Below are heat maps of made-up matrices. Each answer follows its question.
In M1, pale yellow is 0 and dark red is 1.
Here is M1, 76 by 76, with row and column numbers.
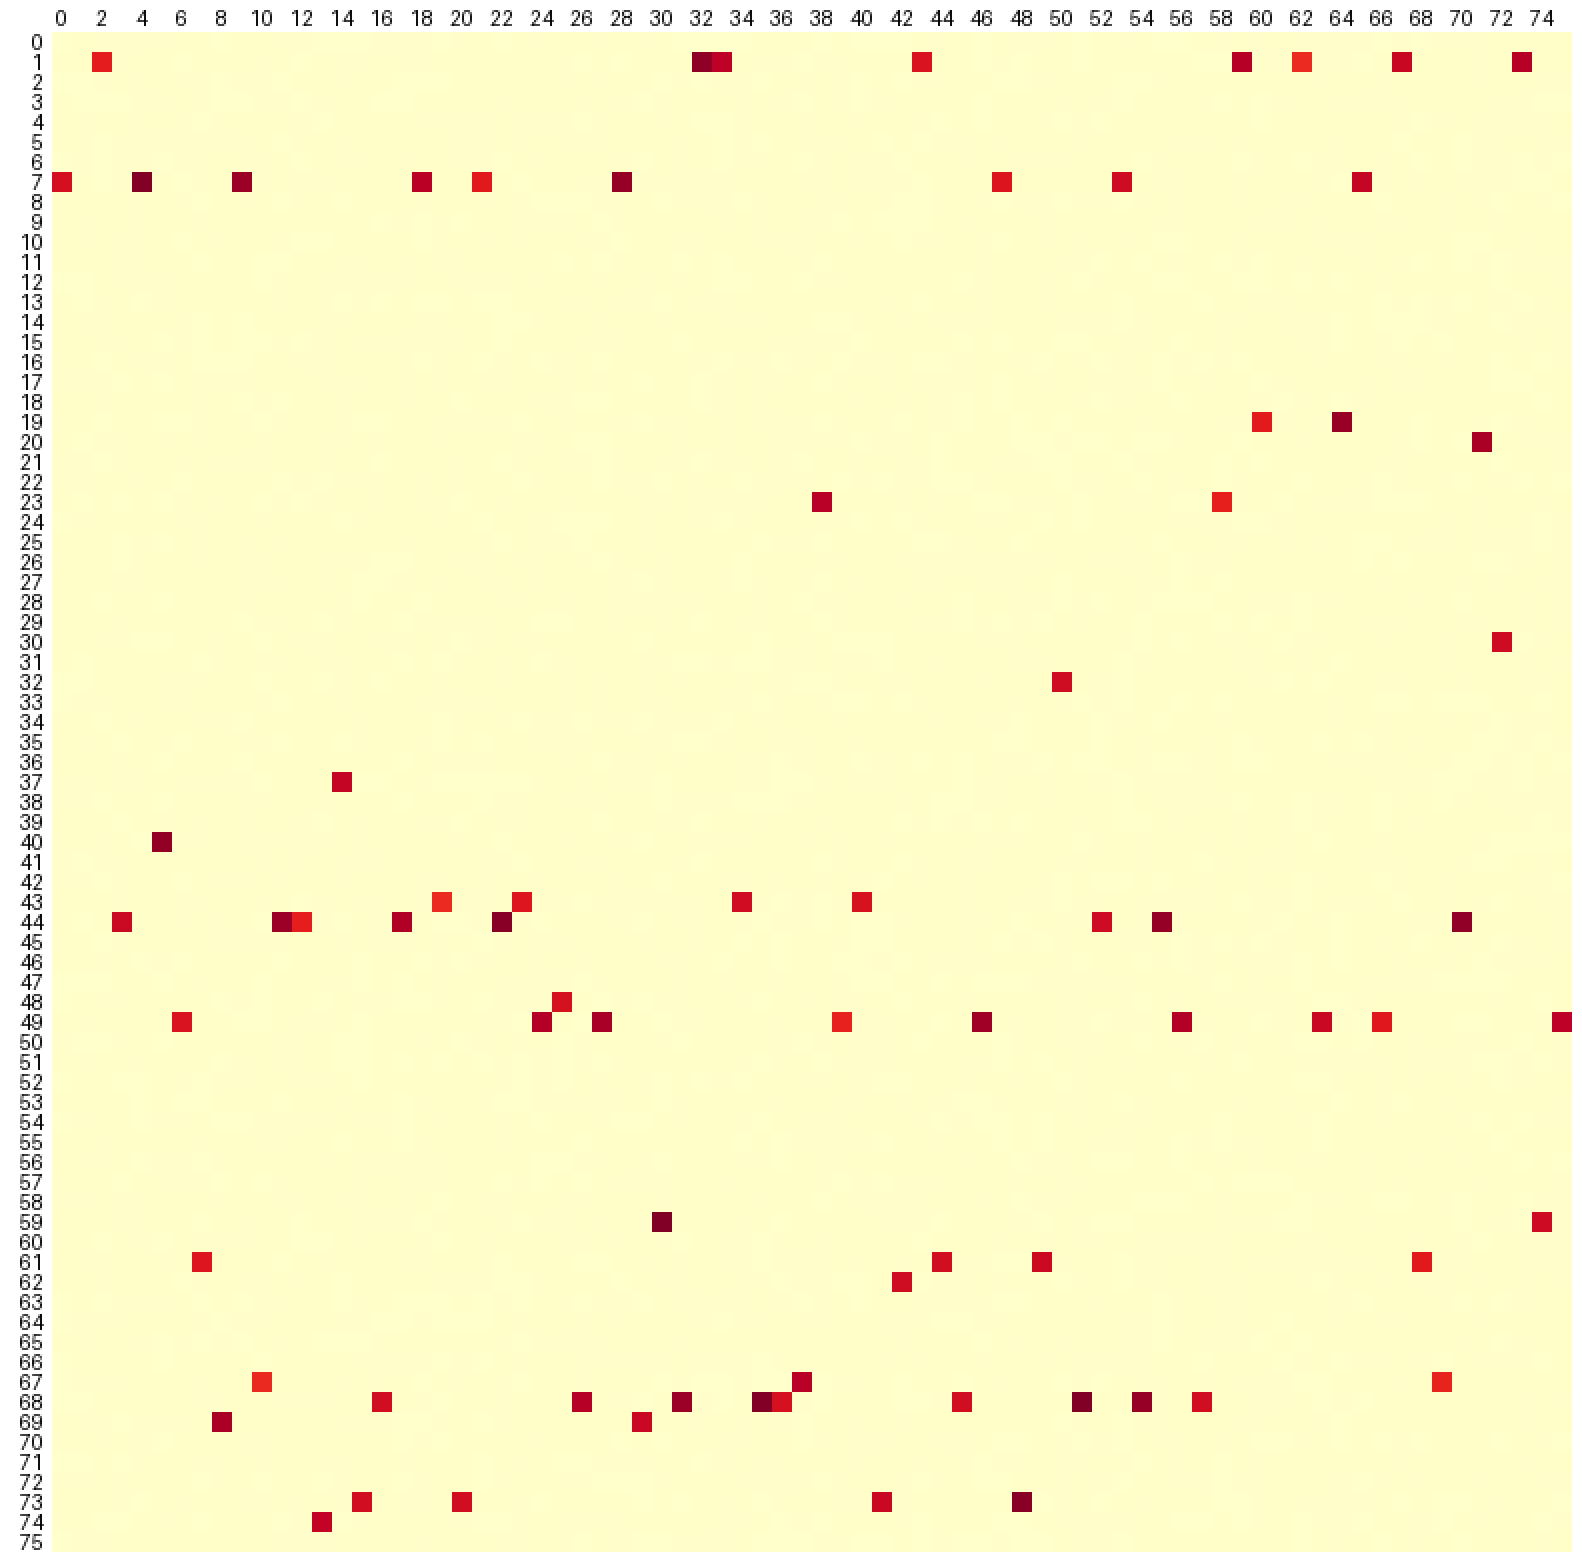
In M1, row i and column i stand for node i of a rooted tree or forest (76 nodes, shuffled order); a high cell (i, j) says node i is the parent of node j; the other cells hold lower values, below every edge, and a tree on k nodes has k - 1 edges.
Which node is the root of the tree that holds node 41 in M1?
1
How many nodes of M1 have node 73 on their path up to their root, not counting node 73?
6
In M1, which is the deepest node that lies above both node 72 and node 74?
59
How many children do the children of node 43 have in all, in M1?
5
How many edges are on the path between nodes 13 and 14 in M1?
6
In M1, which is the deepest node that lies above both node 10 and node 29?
67
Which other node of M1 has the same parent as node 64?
60
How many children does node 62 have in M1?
1
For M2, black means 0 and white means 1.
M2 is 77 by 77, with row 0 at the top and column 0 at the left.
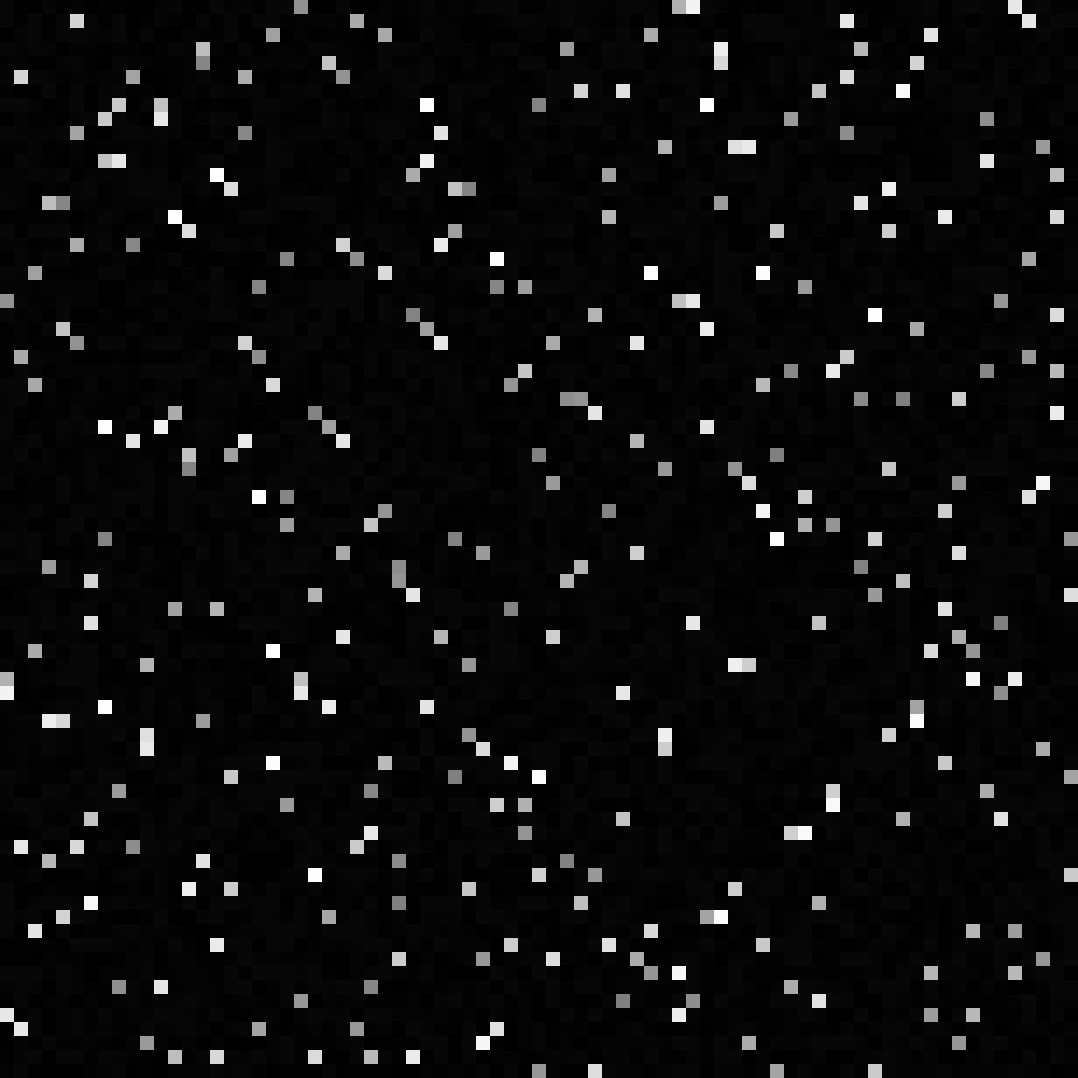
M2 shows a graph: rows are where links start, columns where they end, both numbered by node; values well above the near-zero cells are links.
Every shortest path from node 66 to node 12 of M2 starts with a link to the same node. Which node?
node 2
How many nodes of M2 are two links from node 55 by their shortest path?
5
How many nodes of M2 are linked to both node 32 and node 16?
2
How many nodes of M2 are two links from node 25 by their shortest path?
4
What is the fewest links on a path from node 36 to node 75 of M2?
3
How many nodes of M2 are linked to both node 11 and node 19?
0
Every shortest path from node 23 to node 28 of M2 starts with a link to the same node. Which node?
node 4
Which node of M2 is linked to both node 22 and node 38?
node 62
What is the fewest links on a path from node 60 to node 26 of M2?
5
